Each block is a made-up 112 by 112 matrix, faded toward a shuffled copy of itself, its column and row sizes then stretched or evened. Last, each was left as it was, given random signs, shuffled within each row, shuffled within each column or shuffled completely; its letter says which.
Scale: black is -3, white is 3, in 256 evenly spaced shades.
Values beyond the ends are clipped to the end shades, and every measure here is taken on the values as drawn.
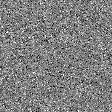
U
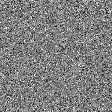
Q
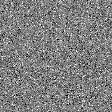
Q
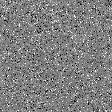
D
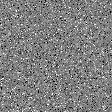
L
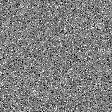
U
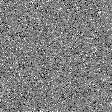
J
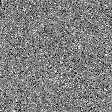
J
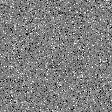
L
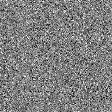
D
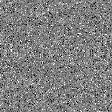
D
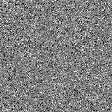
D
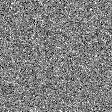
U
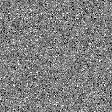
D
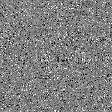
D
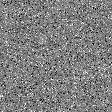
J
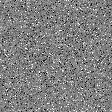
J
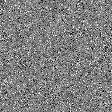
Q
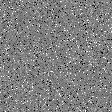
J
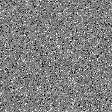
Q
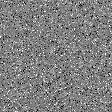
U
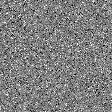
L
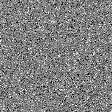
U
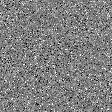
J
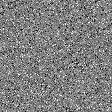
J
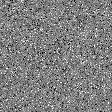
J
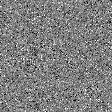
Q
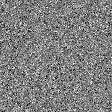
U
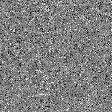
D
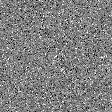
J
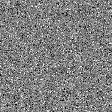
U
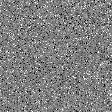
D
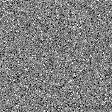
L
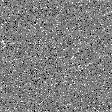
Q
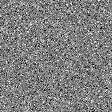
J
